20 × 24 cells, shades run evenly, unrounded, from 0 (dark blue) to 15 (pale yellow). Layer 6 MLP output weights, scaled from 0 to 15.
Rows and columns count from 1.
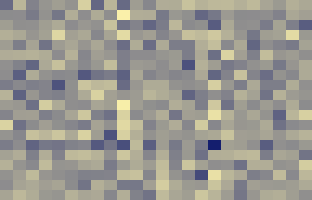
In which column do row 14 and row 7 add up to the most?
5
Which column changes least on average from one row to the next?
13
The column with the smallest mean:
12
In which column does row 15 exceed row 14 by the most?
9
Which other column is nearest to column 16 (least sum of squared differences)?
21
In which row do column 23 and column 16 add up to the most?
4
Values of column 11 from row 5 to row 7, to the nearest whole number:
10 8 9
